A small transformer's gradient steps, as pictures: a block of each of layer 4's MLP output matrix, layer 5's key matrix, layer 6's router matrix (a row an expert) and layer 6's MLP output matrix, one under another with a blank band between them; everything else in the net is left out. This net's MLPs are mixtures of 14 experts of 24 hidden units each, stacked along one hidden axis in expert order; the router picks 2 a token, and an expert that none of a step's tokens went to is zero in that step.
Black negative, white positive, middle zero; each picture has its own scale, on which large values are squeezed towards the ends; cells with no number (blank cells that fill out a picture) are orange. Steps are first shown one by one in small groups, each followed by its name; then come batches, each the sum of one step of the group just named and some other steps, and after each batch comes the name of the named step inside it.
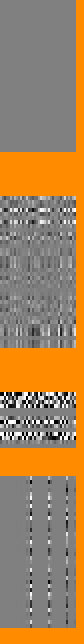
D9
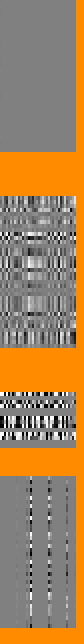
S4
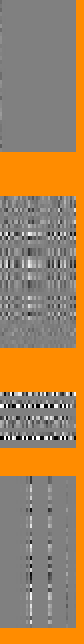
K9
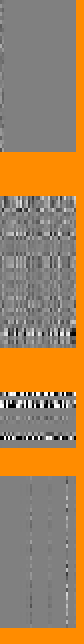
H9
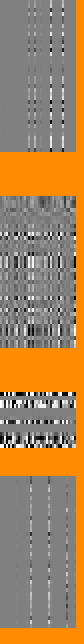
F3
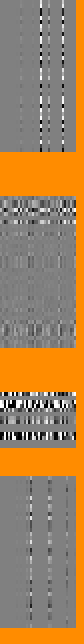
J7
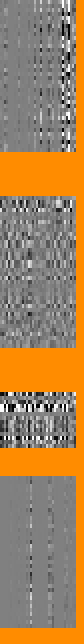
K9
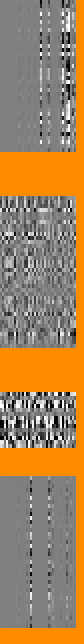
S4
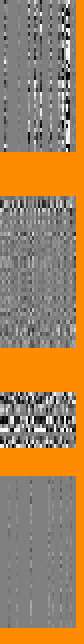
F3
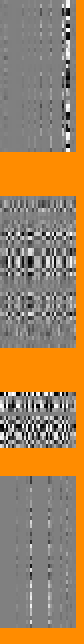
F3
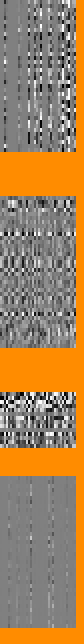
F3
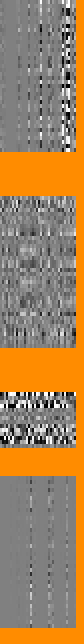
H9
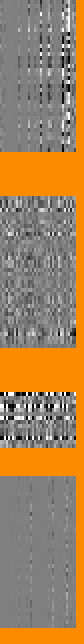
H9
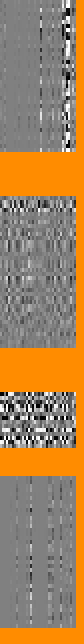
K9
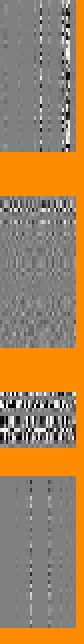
J7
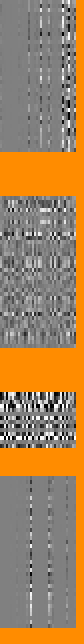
S4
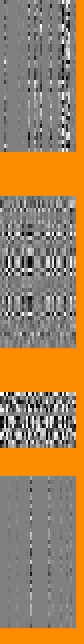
S4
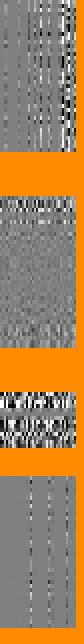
D9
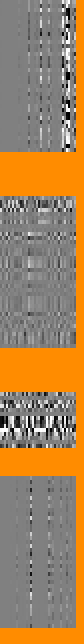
S4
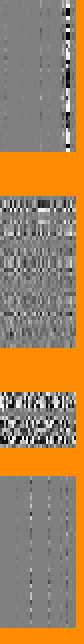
D9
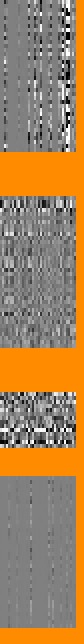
F3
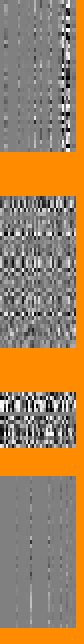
F3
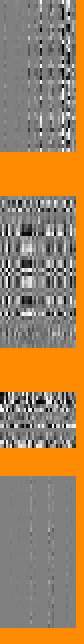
F3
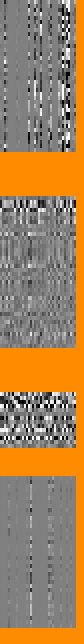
K9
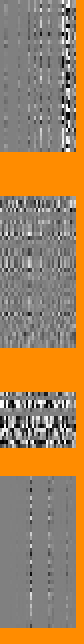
S4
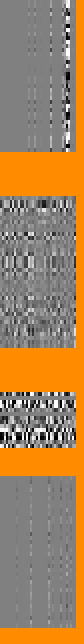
F3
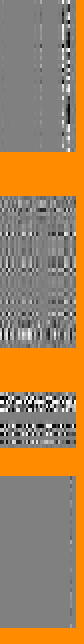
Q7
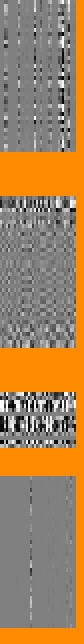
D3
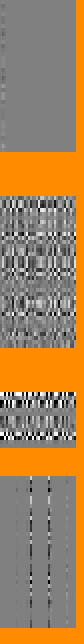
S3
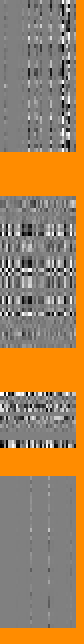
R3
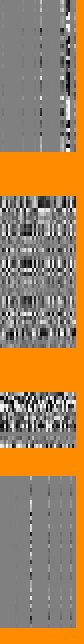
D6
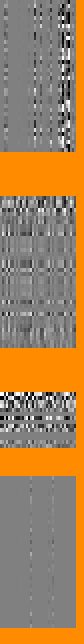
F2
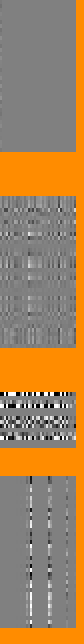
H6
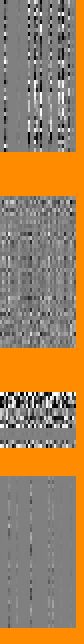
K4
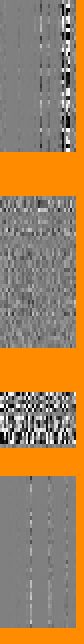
H6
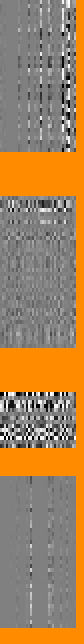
H6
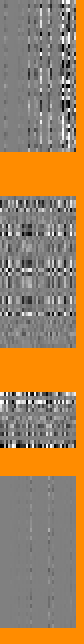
R3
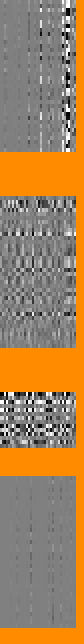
Q7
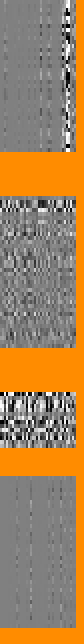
D6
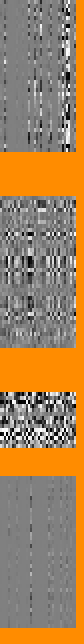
K4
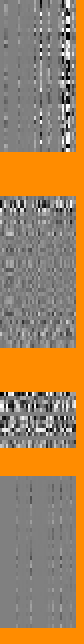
D3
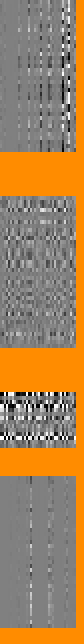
H6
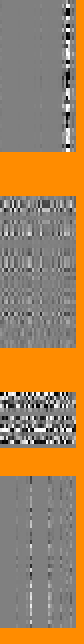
H6
